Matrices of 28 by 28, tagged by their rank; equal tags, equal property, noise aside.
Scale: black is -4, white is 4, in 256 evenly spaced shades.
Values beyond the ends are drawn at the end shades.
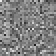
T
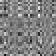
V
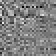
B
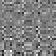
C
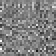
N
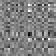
V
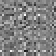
C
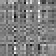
V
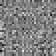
N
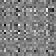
C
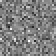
T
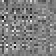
C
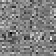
B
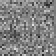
T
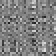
C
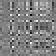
V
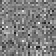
N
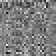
B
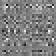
C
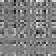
V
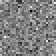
T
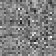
N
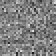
T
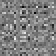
B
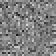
T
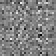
B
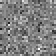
N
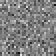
T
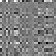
V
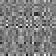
C
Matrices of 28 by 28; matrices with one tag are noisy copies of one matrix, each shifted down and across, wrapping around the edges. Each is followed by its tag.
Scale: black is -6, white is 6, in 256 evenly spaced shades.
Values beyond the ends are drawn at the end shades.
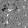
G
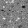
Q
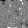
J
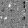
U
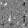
U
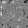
G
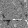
J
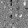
U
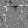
J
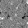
G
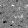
Q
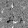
G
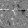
J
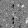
U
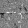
J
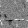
J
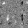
U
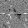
J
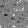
Q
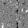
U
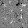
G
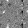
U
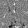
G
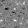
Q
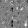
U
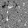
G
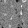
G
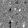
U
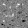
Q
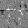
J
